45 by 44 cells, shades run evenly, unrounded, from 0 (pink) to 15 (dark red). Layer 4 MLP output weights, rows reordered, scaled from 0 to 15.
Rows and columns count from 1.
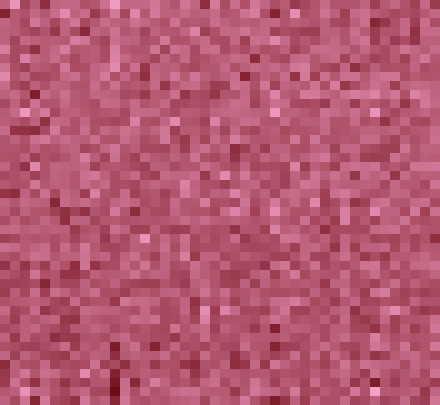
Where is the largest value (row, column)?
44, 12
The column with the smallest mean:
35
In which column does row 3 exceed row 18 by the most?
9
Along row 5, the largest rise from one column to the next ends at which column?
38
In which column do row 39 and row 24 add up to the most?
16
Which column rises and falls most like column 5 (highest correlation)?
3
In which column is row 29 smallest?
19
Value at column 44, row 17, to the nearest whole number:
6
